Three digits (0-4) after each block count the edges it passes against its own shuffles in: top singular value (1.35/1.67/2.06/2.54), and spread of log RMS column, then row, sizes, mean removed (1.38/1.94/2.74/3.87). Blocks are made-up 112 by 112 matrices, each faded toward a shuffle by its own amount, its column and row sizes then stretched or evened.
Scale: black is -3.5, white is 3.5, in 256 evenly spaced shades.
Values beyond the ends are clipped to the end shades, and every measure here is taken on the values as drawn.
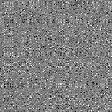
4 1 1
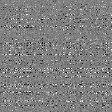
3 2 4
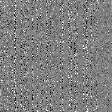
0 4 0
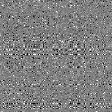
4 2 3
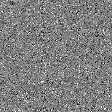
1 1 1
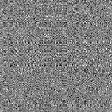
4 1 2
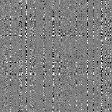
4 4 2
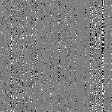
3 4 0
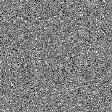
2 1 0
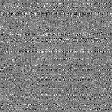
4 0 3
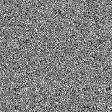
2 1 0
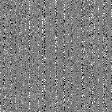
0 4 0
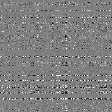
4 2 4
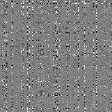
2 4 3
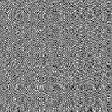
4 2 1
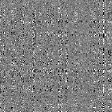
3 3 2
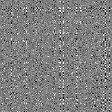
4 3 2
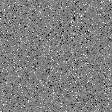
0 1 0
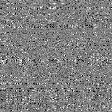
3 0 3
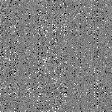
2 3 2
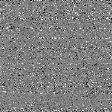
0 1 3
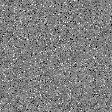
1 1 1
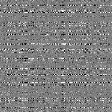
4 2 4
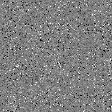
0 2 1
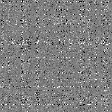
0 3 3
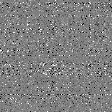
1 1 3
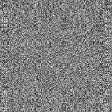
4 3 0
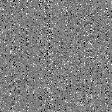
1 3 0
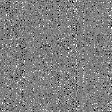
2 3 1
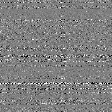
3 1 4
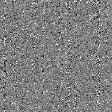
2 3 0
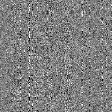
3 3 0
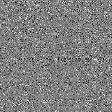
2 1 2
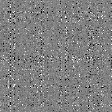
2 3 2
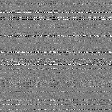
4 1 4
